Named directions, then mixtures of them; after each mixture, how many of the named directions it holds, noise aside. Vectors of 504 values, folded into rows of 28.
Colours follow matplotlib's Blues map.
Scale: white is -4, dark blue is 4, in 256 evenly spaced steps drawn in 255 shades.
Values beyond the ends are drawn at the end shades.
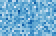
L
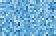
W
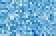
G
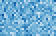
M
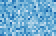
four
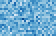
three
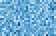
one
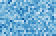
four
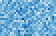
three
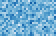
four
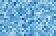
two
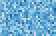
three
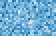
one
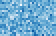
one
